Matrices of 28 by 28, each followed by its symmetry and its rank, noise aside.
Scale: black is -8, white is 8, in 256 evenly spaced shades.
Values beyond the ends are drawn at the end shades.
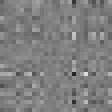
no symmetry, rank two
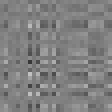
no symmetry, rank one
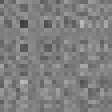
symmetric, rank two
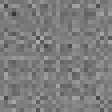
symmetric, rank three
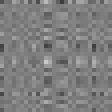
no symmetry, rank two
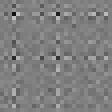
symmetric, rank one
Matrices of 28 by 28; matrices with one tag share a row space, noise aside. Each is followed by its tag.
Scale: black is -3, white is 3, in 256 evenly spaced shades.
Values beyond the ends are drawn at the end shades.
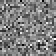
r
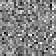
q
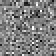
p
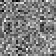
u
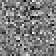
p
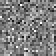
p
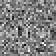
u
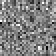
r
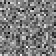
r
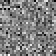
r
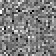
u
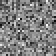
r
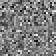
q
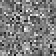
p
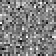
r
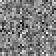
r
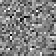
p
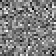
q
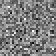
p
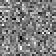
r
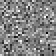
u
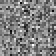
p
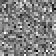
q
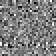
q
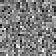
r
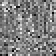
q
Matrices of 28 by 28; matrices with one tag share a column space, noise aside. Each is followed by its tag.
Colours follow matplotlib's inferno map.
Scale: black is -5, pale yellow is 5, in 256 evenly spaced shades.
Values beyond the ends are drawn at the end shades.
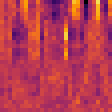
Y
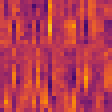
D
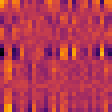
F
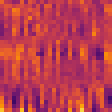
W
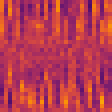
D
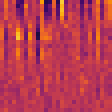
Y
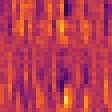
D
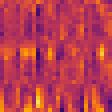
W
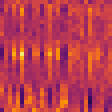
W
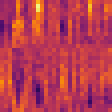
D
